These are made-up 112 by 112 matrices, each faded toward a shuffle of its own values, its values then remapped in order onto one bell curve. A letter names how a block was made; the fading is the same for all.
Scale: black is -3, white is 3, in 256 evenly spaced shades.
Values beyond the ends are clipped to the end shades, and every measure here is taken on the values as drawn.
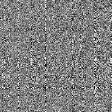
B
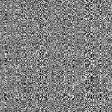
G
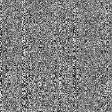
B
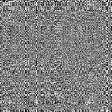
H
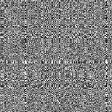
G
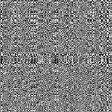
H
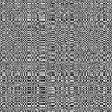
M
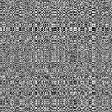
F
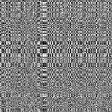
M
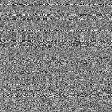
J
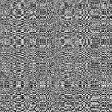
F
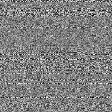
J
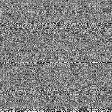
J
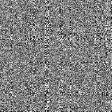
B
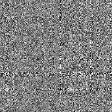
B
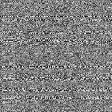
J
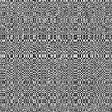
M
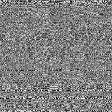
J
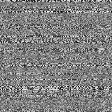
J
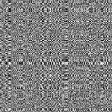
F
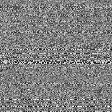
J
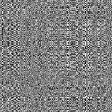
H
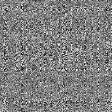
B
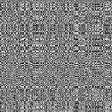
F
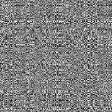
G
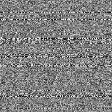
J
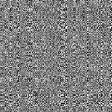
G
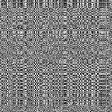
M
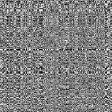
G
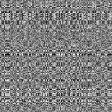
F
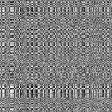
M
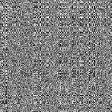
G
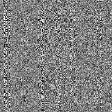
B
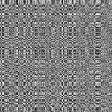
M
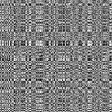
M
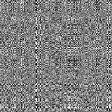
H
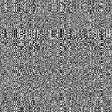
H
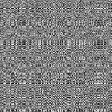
F
